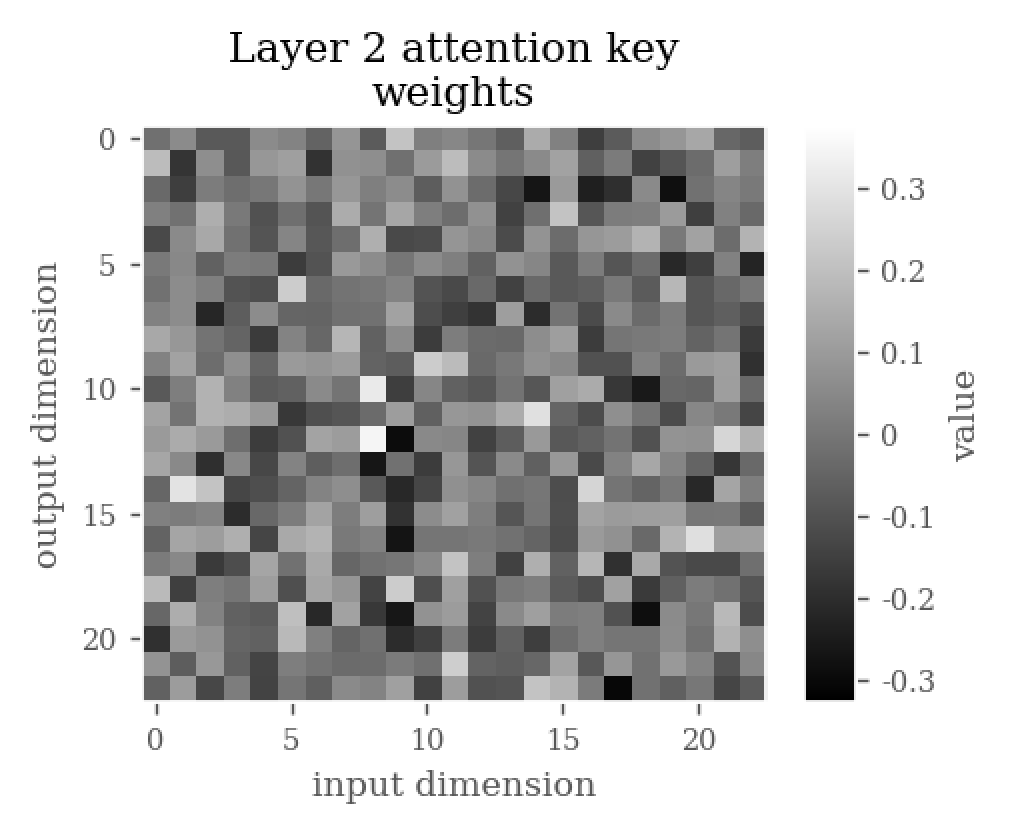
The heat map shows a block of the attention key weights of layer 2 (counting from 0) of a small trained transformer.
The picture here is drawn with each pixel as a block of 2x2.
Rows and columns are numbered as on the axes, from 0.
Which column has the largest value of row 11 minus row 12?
9
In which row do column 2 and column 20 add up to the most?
16
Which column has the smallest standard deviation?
7
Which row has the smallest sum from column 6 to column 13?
20
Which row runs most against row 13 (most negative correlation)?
10
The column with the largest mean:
11
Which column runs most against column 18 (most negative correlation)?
21
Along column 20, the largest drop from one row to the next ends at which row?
17
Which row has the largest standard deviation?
12
